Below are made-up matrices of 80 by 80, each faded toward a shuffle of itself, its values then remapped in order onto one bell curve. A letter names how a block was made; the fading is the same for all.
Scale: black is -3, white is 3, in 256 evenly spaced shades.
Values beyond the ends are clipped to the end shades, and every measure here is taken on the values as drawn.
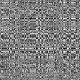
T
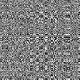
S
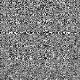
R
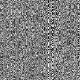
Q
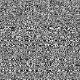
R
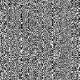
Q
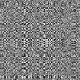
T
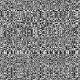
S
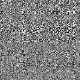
R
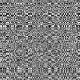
T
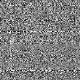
R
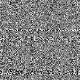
R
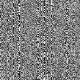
Q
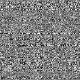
R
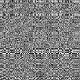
T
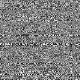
R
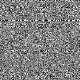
R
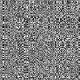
S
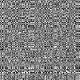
T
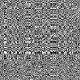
T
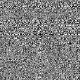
R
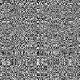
S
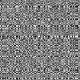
T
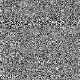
R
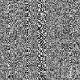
Q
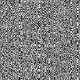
Q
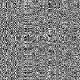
S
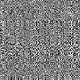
S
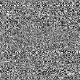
R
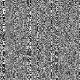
Q
